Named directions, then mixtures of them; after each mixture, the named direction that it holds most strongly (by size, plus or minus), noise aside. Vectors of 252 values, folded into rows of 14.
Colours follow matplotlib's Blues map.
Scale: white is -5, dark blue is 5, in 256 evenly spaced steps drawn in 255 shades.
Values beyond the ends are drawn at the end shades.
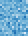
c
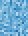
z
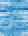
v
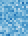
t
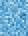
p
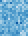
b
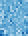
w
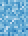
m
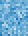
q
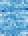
v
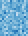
z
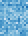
b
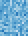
z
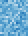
p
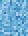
z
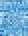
w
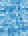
v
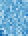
w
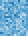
p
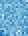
w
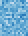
p
